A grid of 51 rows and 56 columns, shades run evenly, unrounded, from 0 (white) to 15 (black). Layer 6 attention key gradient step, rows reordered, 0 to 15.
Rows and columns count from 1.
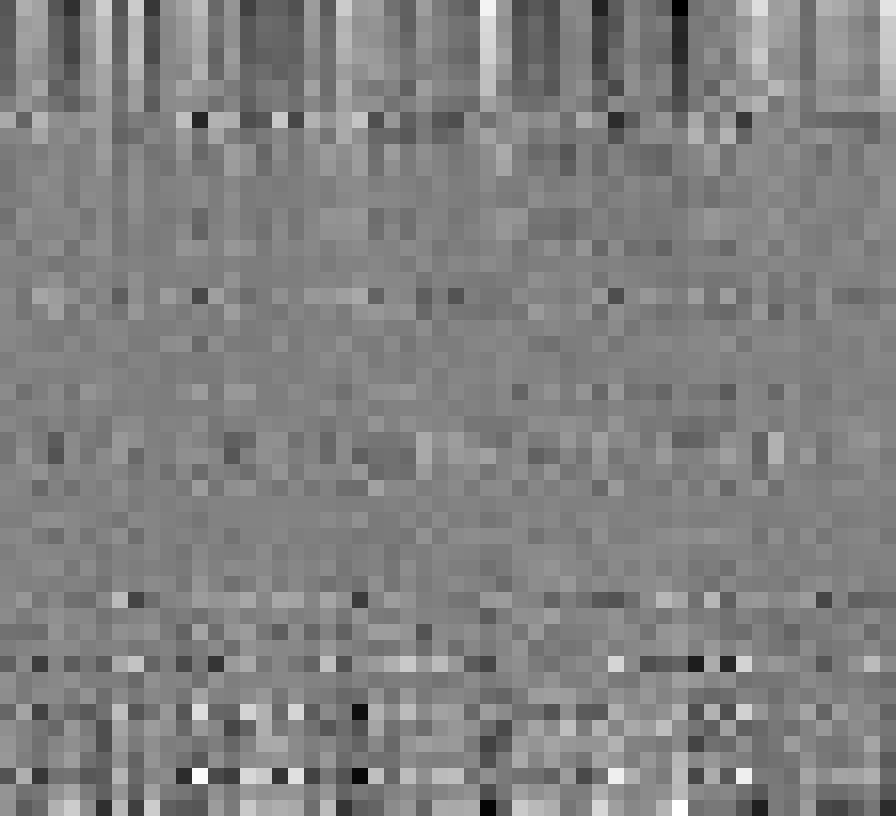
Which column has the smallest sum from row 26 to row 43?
8
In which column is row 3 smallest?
31
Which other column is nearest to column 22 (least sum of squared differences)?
7
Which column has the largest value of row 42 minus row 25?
44
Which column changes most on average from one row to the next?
13
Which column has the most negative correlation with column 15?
17
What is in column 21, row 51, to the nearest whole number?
4
